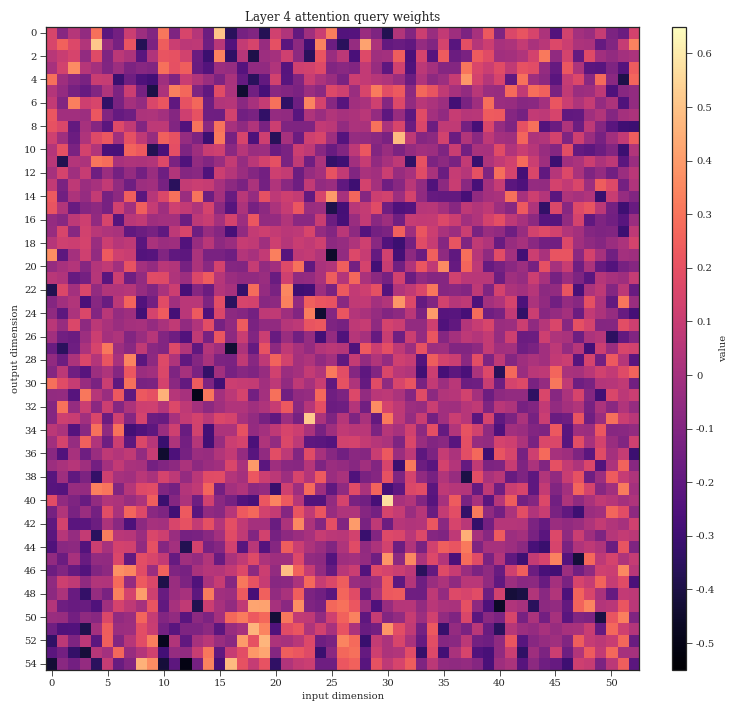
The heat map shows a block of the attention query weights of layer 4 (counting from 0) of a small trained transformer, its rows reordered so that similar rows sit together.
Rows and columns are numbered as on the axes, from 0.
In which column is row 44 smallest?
12
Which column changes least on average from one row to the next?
46
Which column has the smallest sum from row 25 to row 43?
43
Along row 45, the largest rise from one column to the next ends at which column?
48
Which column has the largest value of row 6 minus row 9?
20
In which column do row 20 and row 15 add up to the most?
22
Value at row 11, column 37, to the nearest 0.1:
0.1
